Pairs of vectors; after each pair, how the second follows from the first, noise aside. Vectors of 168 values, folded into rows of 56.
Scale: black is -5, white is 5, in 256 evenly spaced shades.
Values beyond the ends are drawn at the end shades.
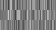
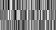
scaled up.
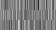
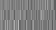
wrapped around, negated, shrunk.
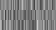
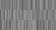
negated, shrunk.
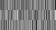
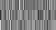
reversed, negated.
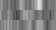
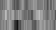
reversed, negated.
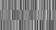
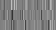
wrapped around, negated, partly zeroed.
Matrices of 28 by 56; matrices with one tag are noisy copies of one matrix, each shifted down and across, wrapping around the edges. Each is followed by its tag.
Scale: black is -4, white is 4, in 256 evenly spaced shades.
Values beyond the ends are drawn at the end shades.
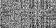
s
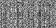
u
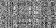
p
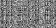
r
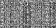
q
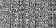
q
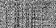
s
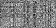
p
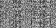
q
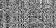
p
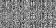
r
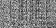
s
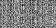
r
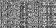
q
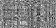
p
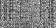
s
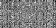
r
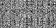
u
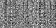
u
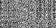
s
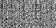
u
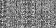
q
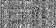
p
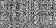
p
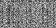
u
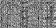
q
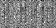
u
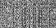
s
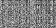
r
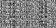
q
